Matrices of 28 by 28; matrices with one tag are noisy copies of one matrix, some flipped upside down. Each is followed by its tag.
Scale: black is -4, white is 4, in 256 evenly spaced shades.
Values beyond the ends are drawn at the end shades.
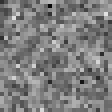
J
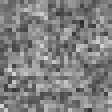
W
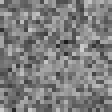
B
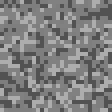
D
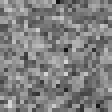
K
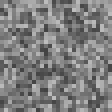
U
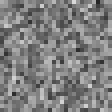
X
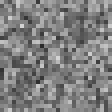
U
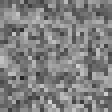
D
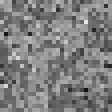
W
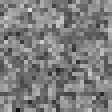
U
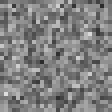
X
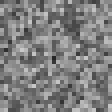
X
